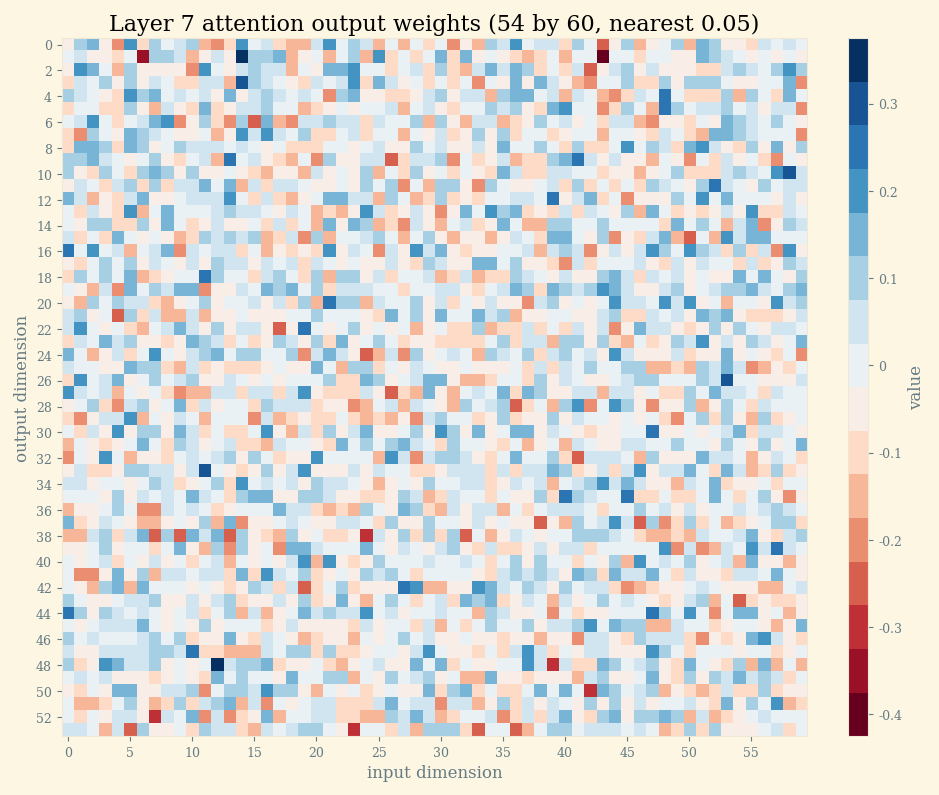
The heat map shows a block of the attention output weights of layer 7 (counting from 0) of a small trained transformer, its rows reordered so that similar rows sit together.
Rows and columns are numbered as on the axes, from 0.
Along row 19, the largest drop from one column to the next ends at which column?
11
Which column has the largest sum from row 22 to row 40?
53
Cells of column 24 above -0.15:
46
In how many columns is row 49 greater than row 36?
27
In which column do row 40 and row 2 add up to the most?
21
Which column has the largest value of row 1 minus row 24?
25
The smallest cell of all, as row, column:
1, 43
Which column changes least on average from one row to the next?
31
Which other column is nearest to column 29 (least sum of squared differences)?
18
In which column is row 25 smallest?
55
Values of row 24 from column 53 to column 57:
0.15 -0.05 0 -0.05 -0.1
